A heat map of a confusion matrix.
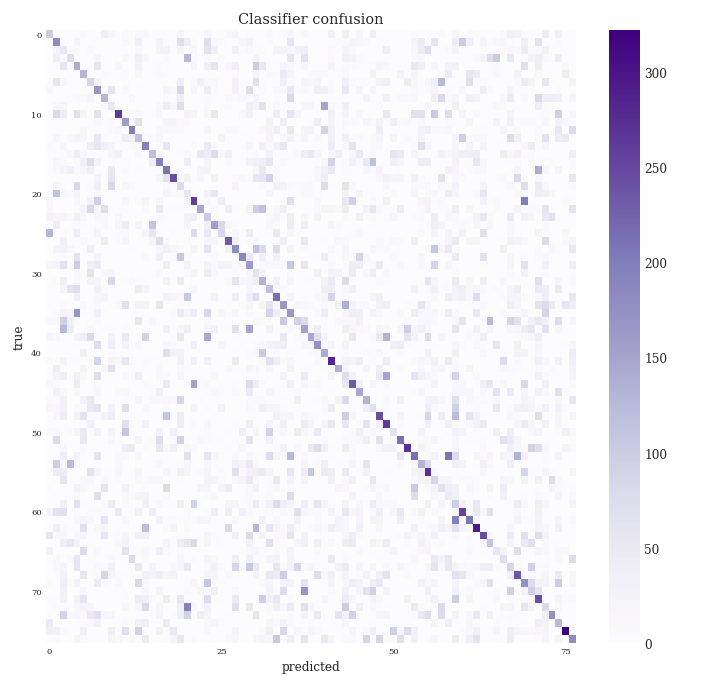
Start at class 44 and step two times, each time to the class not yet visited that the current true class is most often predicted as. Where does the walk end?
69
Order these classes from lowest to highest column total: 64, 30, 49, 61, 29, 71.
64, 61, 49, 30, 29, 71
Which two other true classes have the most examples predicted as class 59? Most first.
61, 48
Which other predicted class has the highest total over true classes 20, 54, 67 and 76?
1
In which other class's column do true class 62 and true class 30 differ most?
14
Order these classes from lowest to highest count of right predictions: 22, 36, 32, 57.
57, 36, 32, 22
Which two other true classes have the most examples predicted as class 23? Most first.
38, 69
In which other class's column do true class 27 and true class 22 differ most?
56
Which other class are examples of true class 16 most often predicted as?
47
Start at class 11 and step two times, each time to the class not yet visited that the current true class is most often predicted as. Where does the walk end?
60
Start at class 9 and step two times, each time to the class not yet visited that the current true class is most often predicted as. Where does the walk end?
31
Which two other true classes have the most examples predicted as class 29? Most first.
37, 67
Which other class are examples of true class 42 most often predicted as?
9
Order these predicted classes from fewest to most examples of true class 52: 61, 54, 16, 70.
61, 54, 16, 70
